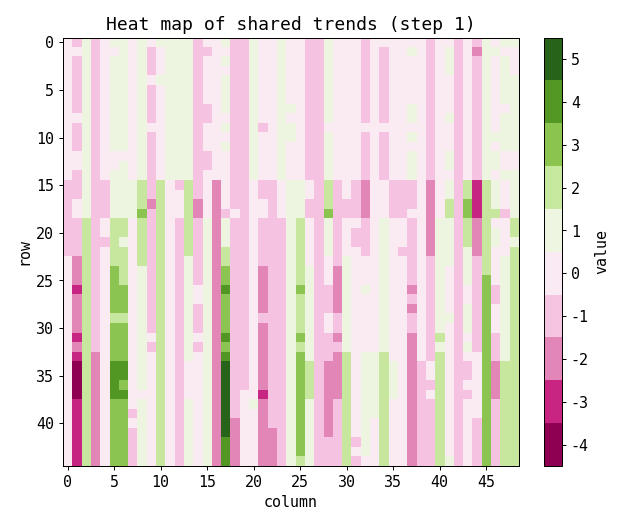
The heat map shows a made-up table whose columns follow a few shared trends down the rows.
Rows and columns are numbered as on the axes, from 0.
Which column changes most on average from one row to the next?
17
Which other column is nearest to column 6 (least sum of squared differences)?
5
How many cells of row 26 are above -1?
31
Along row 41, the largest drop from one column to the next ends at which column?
18
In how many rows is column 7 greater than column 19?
37
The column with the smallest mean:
1
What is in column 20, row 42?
0
